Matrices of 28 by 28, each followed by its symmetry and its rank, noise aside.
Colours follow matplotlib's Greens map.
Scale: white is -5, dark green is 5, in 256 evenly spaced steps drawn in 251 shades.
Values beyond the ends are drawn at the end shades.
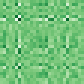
symmetric, rank one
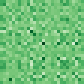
symmetric, rank three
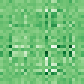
antisymmetric, rank two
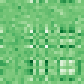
symmetric, rank one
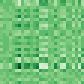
no symmetry, rank one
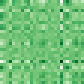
symmetric, rank one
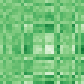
symmetric, rank one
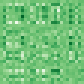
antisymmetric, rank two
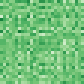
no symmetry, rank three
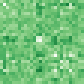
symmetric, rank three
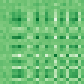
symmetric, rank one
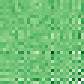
symmetric, rank one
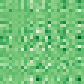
no symmetry, rank three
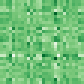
antisymmetric, rank two
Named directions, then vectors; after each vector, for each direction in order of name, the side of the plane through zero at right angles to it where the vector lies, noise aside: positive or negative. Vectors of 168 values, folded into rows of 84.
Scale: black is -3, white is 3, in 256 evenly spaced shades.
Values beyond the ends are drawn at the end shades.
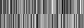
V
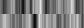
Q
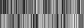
positive, positive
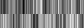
positive, positive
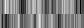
positive, negative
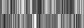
negative, positive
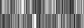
negative, positive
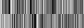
positive, negative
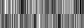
positive, negative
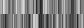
negative, negative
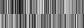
positive, negative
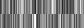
negative, positive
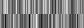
negative, negative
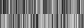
positive, positive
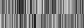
positive, negative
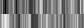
positive, positive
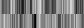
positive, negative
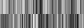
negative, negative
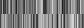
positive, positive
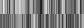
negative, negative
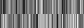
positive, positive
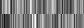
negative, positive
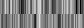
positive, negative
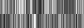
negative, positive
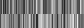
positive, positive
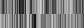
positive, negative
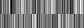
negative, positive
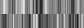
negative, negative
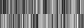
positive, positive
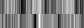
positive, negative
